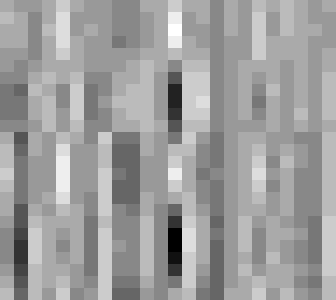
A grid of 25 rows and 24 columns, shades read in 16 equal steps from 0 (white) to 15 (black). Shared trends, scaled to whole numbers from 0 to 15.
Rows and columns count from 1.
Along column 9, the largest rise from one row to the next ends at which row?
12
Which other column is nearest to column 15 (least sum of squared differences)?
6
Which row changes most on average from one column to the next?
21
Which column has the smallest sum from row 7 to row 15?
14
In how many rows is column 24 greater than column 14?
11
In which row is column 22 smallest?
10
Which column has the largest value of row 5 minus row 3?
13
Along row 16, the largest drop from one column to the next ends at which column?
5
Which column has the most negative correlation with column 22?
8
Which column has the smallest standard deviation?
17
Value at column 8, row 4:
6
